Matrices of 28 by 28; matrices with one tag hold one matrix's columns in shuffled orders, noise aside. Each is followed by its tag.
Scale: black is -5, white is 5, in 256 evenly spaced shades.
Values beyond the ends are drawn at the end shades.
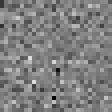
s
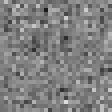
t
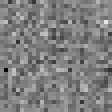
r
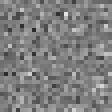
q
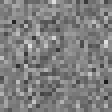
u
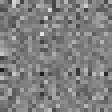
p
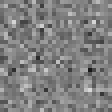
r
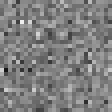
r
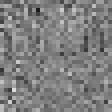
t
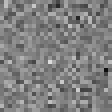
s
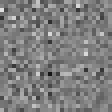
p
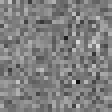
u
